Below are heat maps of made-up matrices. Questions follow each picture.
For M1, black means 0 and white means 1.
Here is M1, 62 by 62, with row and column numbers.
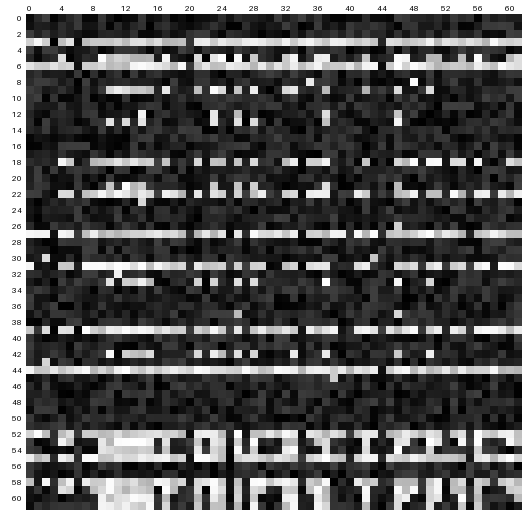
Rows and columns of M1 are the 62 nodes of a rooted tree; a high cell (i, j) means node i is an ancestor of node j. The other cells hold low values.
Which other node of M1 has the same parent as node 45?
58
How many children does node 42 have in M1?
2
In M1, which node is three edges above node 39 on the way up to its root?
55
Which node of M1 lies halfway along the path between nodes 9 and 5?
61
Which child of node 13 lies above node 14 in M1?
12
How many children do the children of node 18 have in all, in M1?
3
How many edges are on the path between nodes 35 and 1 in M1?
9
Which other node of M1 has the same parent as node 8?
53
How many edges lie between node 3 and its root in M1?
2
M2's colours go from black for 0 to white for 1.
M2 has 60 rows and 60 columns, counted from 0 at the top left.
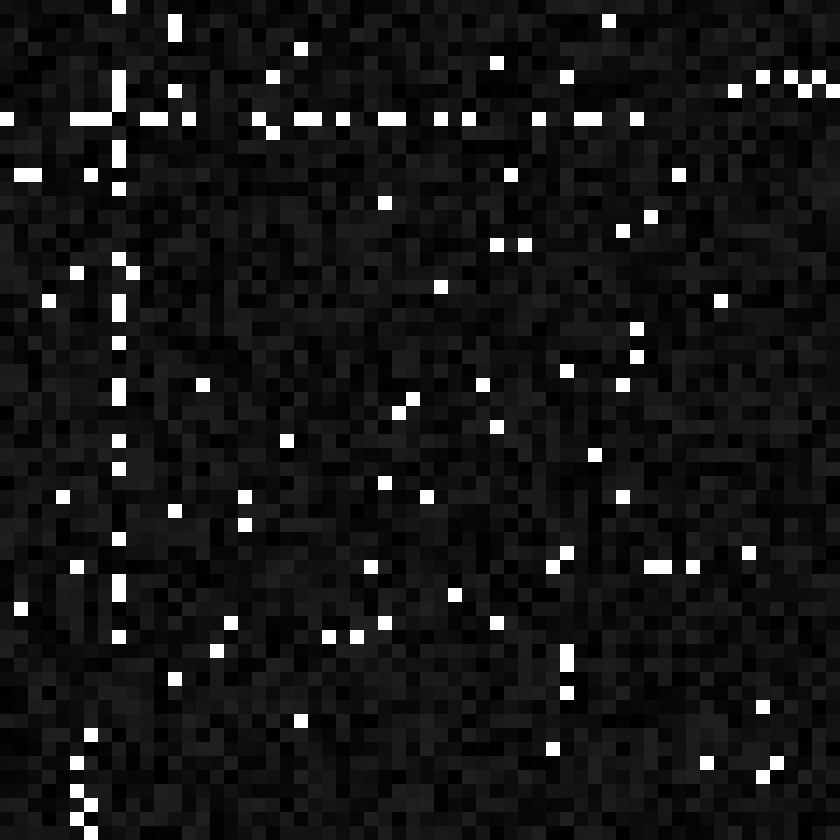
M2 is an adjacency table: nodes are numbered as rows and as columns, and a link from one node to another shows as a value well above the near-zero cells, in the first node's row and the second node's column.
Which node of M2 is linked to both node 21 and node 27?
node 8
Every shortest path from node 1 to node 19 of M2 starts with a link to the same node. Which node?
node 12
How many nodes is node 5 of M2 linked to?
6
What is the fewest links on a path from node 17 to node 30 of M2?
2
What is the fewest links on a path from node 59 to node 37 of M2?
7
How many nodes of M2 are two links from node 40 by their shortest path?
7
